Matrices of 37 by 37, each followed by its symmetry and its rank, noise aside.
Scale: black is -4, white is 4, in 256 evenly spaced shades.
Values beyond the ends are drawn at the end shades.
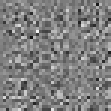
antisymmetric, rank six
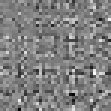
antisymmetric, rank six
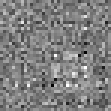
symmetric, rank eight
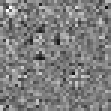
symmetric, rank eight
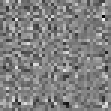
no symmetry, rank six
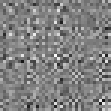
symmetric, rank four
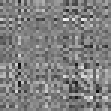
antisymmetric, rank four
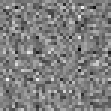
no symmetry, rank eight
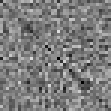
symmetric, rank six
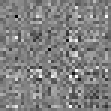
symmetric, rank four
